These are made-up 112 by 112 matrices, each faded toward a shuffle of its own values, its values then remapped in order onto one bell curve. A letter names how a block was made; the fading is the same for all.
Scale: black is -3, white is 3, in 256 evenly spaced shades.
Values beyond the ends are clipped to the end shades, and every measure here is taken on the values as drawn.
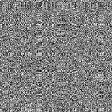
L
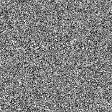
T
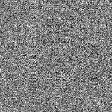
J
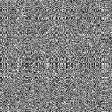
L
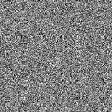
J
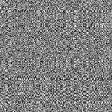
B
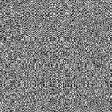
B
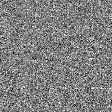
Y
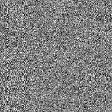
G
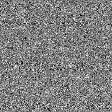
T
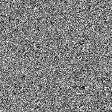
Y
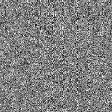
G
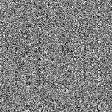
J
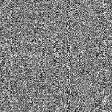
G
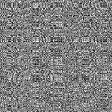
L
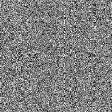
G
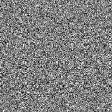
J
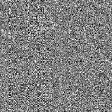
G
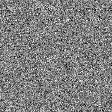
T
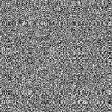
B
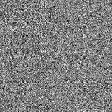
J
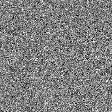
Y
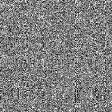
G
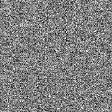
G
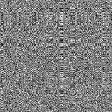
L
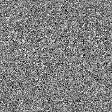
Y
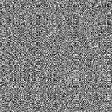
L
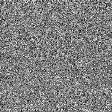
T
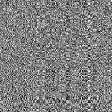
B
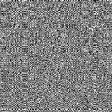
L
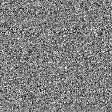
T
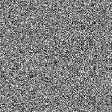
G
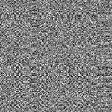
B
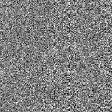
G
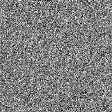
Y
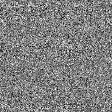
Y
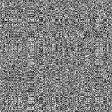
L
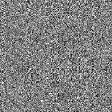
G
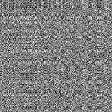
B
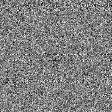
Y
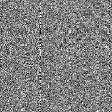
G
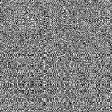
L
